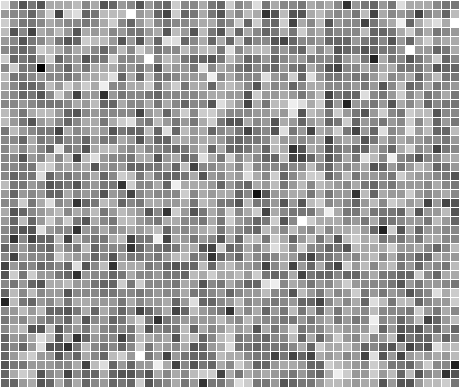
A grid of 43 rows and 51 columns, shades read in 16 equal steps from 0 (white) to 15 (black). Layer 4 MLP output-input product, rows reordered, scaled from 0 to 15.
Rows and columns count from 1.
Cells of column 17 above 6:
21
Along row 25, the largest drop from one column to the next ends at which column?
34
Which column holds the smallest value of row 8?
23
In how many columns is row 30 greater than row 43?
26
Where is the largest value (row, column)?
8, 5
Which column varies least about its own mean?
11
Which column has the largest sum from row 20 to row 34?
19
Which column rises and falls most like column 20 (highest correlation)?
1
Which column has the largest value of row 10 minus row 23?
3
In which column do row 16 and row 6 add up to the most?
41
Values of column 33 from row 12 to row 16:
1 2 6 8 6
